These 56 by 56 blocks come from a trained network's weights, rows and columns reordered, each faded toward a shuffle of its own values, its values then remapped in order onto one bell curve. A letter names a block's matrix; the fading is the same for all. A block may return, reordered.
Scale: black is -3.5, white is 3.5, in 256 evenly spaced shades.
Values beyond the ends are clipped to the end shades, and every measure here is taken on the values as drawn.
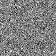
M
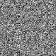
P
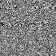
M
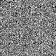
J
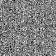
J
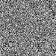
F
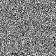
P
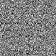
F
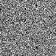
P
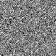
P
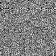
P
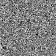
M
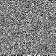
P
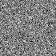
M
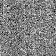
J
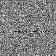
F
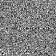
F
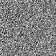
P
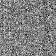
J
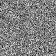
J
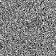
P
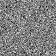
M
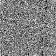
J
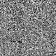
J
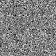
M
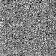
J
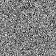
M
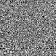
F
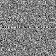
P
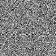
F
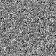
F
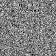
M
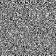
F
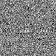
F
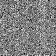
J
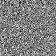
P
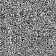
J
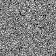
M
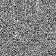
F
